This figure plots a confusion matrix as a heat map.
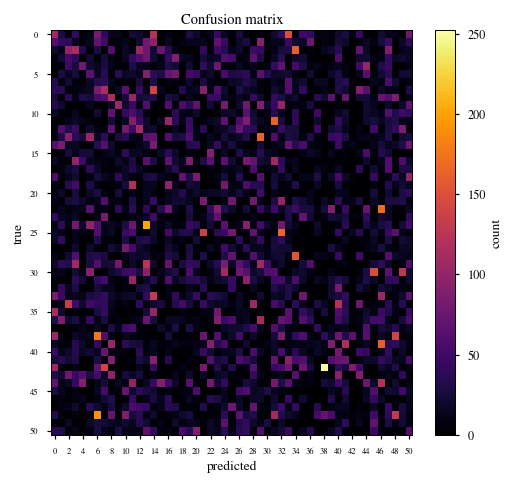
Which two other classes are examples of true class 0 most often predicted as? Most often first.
33, 14
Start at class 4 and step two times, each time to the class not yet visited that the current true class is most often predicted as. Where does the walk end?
46
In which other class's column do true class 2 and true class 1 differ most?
34
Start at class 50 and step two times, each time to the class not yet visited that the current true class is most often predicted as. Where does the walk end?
29
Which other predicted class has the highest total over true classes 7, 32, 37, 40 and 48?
6
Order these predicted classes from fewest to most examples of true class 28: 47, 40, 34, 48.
48, 40, 47, 34
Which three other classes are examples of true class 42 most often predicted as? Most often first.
38, 7, 0
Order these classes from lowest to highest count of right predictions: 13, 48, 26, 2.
26, 13, 2, 48
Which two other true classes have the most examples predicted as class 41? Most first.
39, 8
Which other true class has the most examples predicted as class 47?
2
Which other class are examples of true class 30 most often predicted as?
45
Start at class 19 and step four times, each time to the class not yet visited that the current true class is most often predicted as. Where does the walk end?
10
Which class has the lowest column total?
42
